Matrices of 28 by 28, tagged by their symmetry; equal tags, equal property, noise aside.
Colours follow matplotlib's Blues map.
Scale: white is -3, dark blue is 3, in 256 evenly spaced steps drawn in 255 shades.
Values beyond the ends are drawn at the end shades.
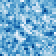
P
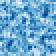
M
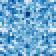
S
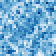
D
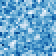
D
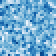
P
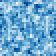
M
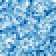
D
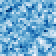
D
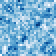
D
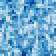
M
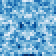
S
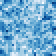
M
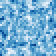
M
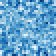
M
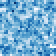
M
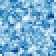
D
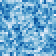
M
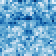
S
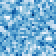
M
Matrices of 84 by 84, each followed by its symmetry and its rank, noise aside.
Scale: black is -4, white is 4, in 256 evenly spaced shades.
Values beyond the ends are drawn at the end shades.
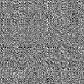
antisymmetric, rank eight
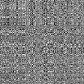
antisymmetric, rank six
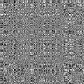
antisymmetric, rank eight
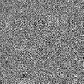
no symmetry, rank twelve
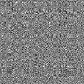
no symmetry, rank twelve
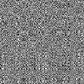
no symmetry, rank eight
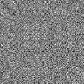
symmetric, rank eight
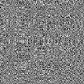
no symmetry, rank eight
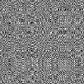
no symmetry, rank six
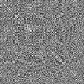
symmetric, rank eight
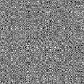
no symmetry, rank eight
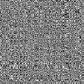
antisymmetric, rank eight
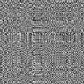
antisymmetric, rank six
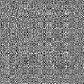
no symmetry, rank six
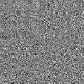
antisymmetric, rank twelve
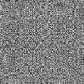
antisymmetric, rank twelve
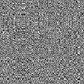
no symmetry, rank eight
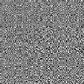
no symmetry, rank six
